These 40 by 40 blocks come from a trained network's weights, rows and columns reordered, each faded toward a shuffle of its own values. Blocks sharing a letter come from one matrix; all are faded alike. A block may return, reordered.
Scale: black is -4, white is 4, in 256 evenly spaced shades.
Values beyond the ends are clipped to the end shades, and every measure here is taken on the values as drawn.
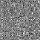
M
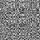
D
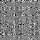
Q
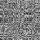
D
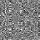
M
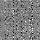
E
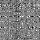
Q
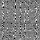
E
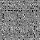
E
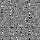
E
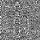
M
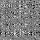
Q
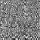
M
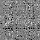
E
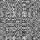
D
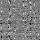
E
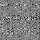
Q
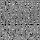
E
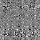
Q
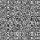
D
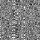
M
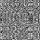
D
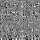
Q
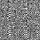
M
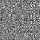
M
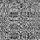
D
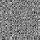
D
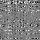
Q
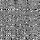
Q
